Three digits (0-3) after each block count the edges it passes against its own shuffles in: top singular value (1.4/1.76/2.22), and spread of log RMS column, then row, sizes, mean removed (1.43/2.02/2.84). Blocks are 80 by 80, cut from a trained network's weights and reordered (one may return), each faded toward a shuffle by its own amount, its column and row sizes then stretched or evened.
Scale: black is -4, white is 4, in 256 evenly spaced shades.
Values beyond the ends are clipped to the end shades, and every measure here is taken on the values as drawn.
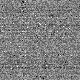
1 1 1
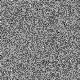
0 1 1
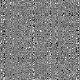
0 3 2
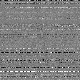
3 0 3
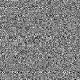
2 1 2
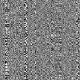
3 3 1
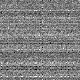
3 1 2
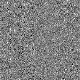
1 2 0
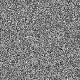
1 1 1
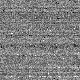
2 1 1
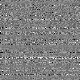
0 1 3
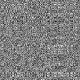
3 1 2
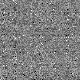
0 2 1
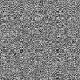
3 2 1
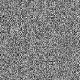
2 2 1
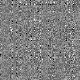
0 3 2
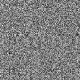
1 1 1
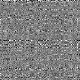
2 2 3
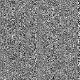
0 3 0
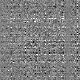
2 3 2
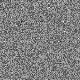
0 1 2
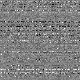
2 1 3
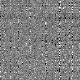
1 3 0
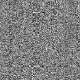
2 2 1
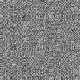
3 0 0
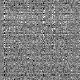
2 3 0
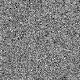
1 1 0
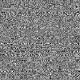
0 1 3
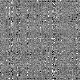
1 3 1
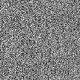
2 1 0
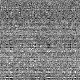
3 2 1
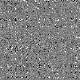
0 2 2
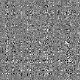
0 3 3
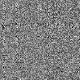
1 2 2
